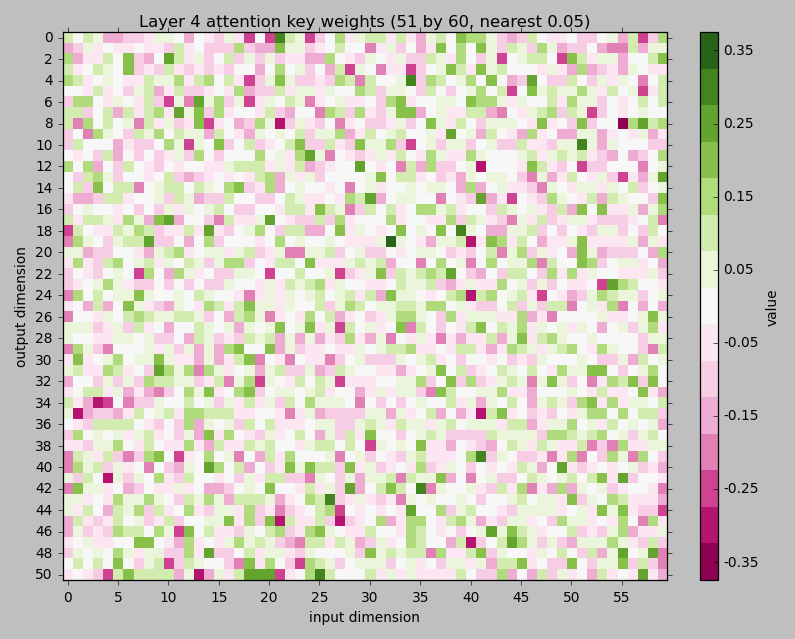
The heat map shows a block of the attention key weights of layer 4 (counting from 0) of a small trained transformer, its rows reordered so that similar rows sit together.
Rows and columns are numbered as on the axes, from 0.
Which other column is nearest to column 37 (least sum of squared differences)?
39
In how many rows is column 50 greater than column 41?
22
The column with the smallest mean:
0
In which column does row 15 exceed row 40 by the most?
59
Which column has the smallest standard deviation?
56
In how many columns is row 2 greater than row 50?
27
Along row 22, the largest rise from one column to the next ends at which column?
8
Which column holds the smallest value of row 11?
26
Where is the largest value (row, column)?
19, 32
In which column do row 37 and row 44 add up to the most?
53
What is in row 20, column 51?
0.2
